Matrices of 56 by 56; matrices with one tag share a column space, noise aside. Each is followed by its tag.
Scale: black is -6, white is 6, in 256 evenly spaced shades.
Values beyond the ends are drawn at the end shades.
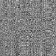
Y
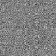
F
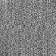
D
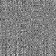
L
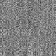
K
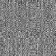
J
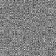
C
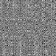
Y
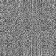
Y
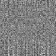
L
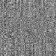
J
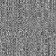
J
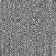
Y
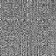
Y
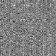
Y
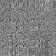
Y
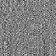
L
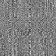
J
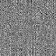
D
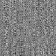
K
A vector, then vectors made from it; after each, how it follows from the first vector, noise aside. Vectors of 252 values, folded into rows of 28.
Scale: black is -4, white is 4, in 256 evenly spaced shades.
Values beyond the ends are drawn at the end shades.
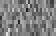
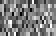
wrapped around, negated, scaled up.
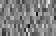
reversed.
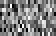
wrapped around, negated, scaled up.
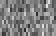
reversed.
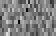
copied.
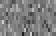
wrapped around, partly zeroed.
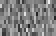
reversed.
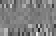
wrapped around, negated, partly zeroed.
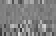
wrapped around, negated, partly zeroed.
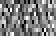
wrapped around, negated, scaled up.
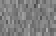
wrapped around, negated, shrunk.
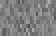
reversed, shrunk.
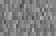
wrapped around, negated, shrunk.
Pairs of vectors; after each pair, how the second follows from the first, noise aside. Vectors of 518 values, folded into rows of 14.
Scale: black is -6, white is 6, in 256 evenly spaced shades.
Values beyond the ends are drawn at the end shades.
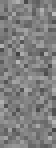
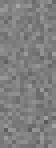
wrapped around, shrunk.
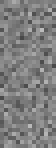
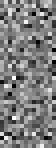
reversed, scaled up.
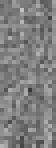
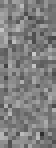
wrapped around.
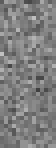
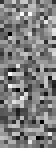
wrapped around, negated, scaled up.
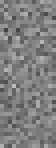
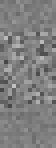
partly zeroed.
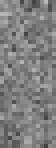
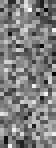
reversed, scaled up.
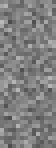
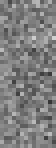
wrapped around.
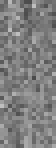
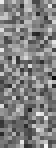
reversed, scaled up.
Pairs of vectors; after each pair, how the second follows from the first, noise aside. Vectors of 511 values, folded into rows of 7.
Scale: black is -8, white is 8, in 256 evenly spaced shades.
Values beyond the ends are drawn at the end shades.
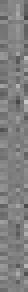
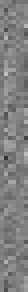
wrapped around, negated.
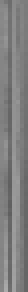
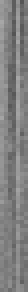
reversed, negated.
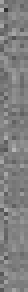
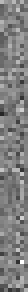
wrapped around, negated, scaled up.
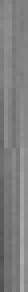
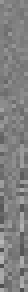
sign-scrambled.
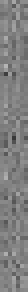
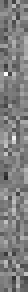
negated, scaled up.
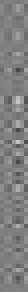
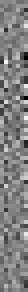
wrapped around, negated, scaled up.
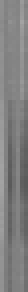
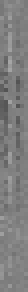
wrapped around, partly zeroed.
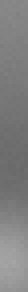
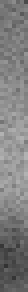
negated, scaled up.
